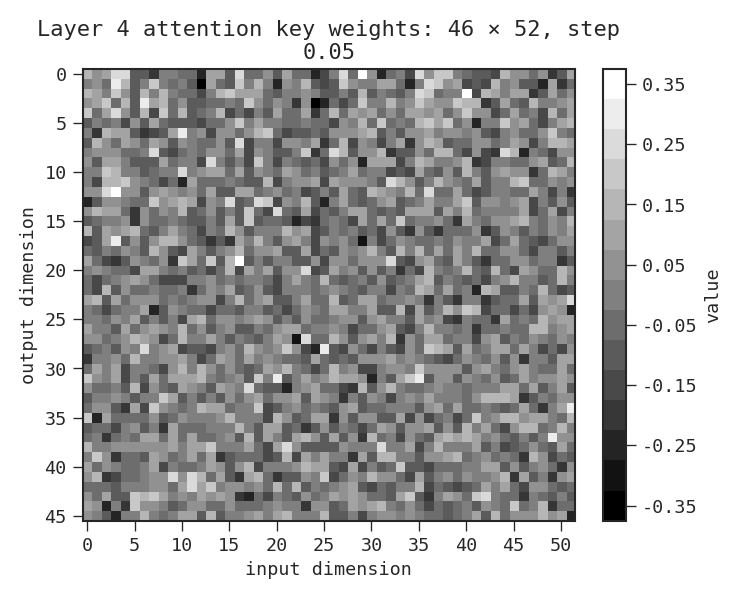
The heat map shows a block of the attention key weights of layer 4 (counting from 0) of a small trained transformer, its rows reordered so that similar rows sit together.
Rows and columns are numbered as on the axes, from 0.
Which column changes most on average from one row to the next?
23
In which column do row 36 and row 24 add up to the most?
40
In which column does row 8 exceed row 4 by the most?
7
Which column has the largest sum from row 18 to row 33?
35
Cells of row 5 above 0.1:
8
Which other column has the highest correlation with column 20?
34
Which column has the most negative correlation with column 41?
36
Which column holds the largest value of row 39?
1
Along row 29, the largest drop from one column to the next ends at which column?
46
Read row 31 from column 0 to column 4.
0.2 0.05 0 0.1 -0.15
